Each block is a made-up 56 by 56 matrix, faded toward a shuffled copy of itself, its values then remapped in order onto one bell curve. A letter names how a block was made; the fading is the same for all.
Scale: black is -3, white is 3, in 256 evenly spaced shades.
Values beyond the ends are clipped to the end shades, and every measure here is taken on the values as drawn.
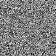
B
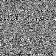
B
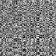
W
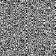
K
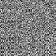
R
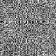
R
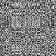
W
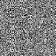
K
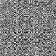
R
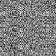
R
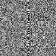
K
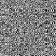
R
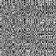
W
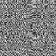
W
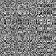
W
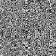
K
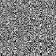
K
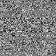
B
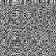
W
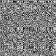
R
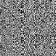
K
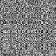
W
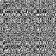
W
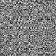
R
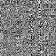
K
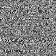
B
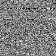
B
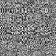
R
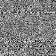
B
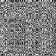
W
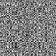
W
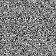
B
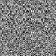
R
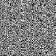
K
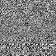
B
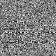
B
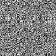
K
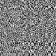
R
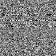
B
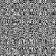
W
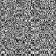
W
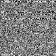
B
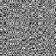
W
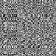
W
